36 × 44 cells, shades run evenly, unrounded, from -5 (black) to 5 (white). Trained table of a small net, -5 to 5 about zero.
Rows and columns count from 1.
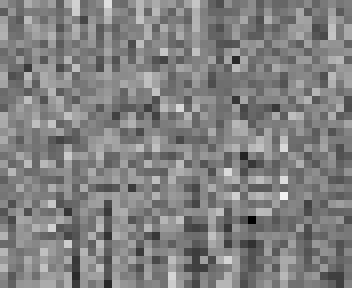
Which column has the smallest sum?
32
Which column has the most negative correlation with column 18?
11
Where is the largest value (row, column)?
25, 36
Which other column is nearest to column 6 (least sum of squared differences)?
19
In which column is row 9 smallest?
4
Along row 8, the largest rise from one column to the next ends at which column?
31
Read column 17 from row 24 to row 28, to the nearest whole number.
-3 1 1 0 -2
